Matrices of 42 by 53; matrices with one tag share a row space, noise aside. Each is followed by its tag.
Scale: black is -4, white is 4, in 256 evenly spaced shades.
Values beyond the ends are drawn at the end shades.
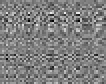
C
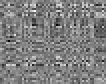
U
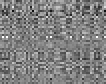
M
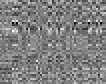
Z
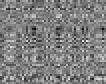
U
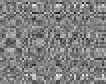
U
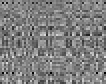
M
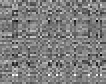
Z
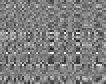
C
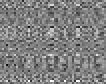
C
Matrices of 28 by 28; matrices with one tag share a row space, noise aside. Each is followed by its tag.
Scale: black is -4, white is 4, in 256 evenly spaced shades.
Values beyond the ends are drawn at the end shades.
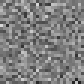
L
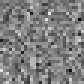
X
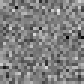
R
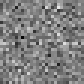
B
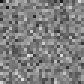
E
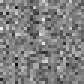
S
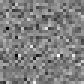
E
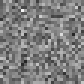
L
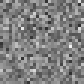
X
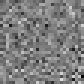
L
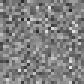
X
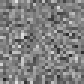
B
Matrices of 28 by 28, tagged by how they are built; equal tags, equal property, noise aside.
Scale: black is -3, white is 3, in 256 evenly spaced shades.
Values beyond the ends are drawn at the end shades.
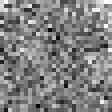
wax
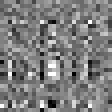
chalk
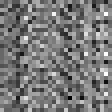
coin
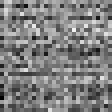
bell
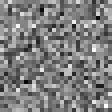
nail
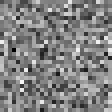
nail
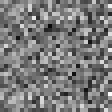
coin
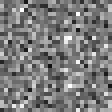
coin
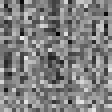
bell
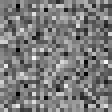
coin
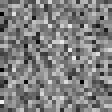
coin
